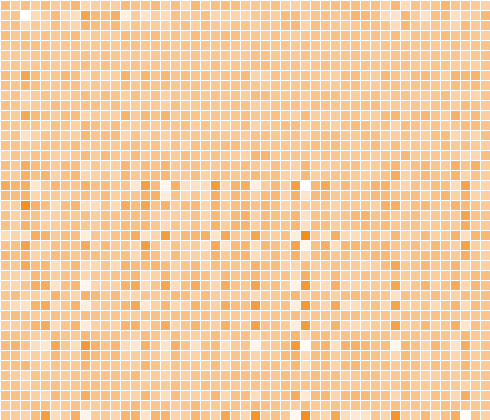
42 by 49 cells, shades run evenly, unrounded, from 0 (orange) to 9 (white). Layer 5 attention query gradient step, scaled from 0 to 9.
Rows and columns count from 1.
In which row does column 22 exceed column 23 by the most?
24
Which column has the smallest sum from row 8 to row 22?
3
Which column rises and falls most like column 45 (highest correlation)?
38
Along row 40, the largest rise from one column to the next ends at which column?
31
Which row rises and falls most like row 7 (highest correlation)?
10
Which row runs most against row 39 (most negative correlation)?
21
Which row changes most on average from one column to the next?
42
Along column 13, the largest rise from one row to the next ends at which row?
2
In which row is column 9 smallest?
35
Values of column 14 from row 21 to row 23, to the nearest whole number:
4 4 4
